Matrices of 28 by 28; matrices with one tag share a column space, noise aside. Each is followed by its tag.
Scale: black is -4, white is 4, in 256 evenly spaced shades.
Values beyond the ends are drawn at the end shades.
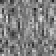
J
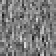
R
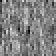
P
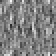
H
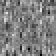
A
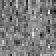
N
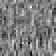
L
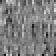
A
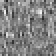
N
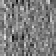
R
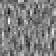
L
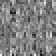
A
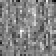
P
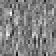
L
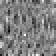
J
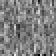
A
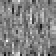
H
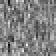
R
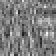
L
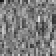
J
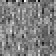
P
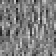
H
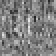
N
